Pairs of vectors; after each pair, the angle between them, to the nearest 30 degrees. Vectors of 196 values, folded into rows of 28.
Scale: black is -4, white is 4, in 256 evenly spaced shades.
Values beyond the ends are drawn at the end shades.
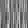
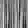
120 degrees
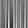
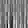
30 degrees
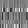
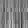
60 degrees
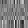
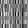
90 degrees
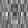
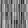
120 degrees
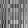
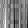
120 degrees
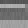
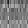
60 degrees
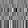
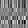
120 degrees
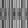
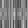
150 degrees
